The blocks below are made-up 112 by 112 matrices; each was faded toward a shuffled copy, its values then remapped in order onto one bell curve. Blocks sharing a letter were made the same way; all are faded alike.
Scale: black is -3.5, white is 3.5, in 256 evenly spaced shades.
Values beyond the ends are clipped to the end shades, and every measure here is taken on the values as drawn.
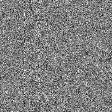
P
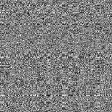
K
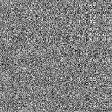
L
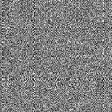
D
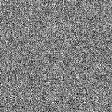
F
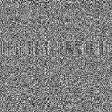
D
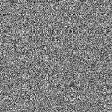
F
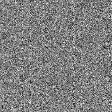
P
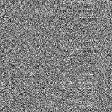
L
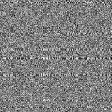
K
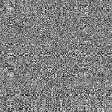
K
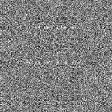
L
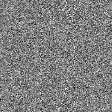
P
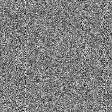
P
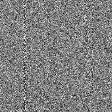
P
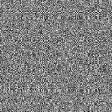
D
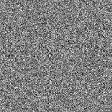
F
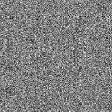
L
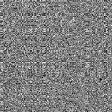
D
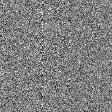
P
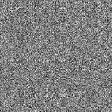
L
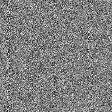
P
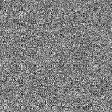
F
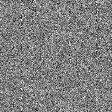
P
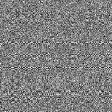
K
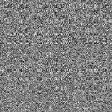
D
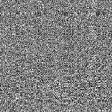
L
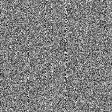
P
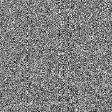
P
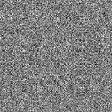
L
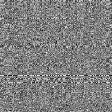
K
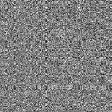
D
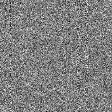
P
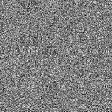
F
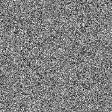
P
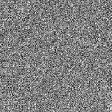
F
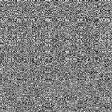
K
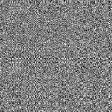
D
